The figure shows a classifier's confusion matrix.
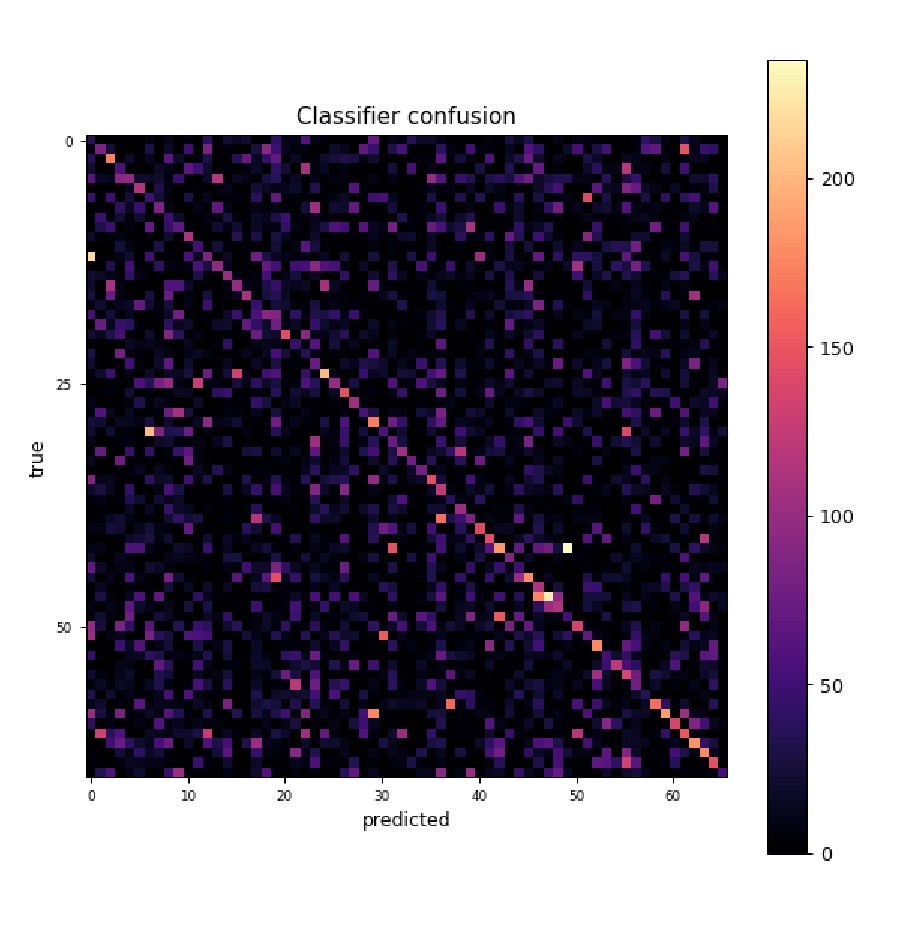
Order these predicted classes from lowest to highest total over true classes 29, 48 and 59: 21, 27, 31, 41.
27, 41, 21, 31
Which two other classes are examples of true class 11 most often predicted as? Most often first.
56, 22
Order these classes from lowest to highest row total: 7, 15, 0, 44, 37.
37, 0, 44, 15, 7
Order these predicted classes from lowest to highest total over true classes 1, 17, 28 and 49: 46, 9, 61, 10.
10, 9, 46, 61
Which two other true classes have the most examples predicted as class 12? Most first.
61, 29
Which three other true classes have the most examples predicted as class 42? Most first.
49, 63, 62
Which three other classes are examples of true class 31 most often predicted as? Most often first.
23, 45, 63
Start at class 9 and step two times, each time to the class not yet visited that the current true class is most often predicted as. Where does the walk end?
36
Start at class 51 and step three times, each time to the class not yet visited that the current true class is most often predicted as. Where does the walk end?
19
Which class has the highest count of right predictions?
47
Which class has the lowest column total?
65
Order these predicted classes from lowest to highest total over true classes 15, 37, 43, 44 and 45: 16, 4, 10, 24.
10, 16, 4, 24
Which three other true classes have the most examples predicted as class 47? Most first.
48, 42, 62
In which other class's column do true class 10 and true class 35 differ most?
29
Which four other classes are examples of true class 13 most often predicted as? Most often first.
50, 23, 56, 18
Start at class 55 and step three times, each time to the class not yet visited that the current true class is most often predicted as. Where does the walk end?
63
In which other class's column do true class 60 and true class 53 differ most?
62
